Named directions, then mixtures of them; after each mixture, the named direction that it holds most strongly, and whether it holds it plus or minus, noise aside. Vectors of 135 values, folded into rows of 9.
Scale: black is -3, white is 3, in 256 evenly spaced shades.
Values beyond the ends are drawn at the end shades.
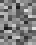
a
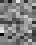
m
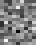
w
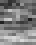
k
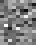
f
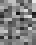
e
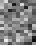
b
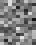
f, plus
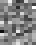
m, minus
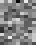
m, minus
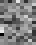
m, plus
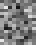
a, plus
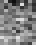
b, plus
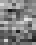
k, minus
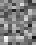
b, plus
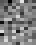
w, plus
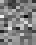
f, minus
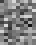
f, plus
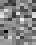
e, minus
